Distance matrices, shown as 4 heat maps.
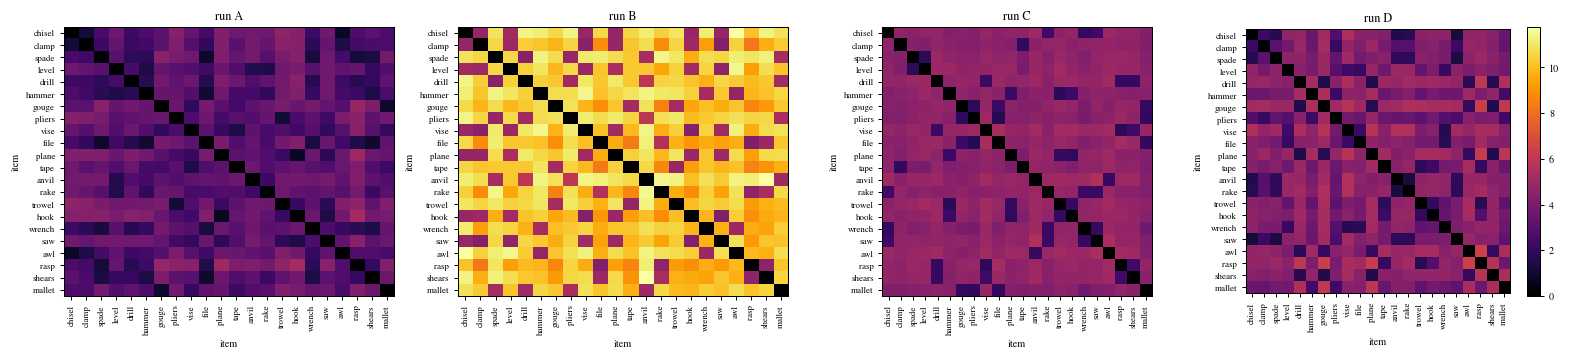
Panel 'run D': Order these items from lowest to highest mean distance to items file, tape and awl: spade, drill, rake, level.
level, drill, spade, rake
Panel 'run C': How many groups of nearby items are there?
7
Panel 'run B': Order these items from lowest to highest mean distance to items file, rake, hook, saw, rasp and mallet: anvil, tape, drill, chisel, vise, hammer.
vise, chisel, tape, drill, anvil, hammer
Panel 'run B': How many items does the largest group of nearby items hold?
7
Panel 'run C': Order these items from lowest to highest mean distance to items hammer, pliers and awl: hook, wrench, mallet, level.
mallet, hook, wrench, level
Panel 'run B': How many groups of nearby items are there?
5
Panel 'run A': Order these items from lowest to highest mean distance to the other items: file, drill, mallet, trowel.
file, drill, mallet, trowel
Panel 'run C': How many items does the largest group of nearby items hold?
4
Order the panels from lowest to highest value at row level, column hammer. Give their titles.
run A, run D, run C, run B
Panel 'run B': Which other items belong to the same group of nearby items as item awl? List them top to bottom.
hammer, wrench
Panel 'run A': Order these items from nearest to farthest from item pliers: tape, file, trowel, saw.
trowel, saw, tape, file
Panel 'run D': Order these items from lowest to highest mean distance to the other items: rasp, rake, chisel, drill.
chisel, rake, drill, rasp
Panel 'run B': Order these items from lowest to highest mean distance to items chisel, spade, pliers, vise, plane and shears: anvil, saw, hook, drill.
hook, saw, drill, anvil
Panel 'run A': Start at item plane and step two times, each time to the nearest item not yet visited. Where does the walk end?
saw
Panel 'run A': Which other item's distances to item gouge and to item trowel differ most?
mallet
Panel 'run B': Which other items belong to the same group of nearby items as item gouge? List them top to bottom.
tape, trowel
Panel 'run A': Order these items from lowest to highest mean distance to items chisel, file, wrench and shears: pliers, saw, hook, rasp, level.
rasp, level, saw, pliers, hook
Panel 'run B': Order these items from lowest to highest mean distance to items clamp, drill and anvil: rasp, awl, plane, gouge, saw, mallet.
mallet, saw, plane, rasp, gouge, awl
